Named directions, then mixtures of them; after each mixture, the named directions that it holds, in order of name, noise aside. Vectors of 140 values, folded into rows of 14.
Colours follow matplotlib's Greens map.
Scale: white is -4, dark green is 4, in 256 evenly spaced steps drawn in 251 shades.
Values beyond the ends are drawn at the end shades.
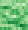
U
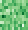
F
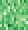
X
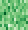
X.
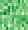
F, X.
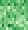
U, X.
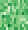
F, X.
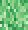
F, X.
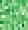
F.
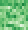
U, X.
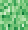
F, X.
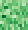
F, U.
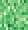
X.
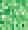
F.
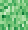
F, X.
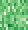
X.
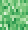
U, X.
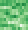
U.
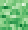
F, U.
